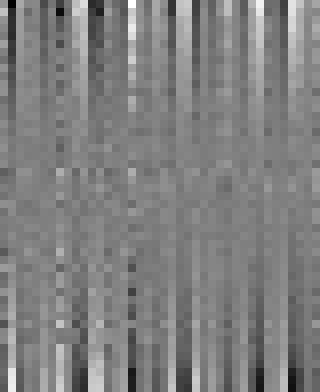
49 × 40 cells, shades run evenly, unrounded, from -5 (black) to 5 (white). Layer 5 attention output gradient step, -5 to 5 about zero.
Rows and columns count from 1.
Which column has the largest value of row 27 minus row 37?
17
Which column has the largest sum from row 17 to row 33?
8
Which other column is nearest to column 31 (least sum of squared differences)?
27
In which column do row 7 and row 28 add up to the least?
2
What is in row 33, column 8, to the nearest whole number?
1
